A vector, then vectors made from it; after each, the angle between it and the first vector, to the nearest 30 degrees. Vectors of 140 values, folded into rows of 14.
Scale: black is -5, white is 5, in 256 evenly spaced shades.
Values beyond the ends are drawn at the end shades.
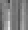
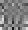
90 degrees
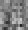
120 degrees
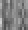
120 degrees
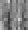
150 degrees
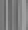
90 degrees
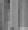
60 degrees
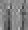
150 degrees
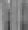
150 degrees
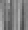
150 degrees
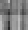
150 degrees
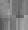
60 degrees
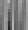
120 degrees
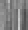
120 degrees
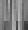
120 degrees
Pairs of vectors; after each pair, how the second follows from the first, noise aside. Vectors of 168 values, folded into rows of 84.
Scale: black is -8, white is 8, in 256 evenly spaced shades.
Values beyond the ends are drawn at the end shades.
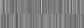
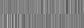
reversed, partly zeroed.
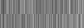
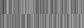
copied.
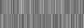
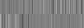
reversed, negated, partly zeroed.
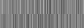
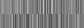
copied.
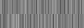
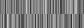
reversed, scaled up.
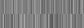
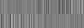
reversed, negated, partly zeroed.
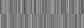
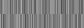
copied.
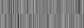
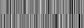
wrapped around, scaled up.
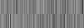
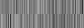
copied.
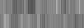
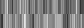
wrapped around, scaled up.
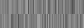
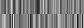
wrapped around, scaled up.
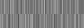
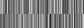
wrapped around, scaled up.
